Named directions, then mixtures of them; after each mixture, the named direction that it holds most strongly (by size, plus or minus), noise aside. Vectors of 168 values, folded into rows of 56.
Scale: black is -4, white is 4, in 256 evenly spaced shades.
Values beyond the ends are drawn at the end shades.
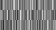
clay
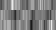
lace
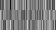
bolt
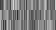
bolt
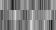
lace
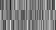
bolt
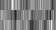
lace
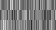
clay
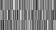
clay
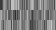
lace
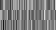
clay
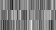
lace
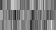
lace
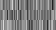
clay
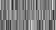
bolt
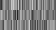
clay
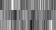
lace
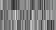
lace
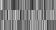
clay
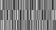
clay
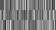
bolt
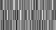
clay
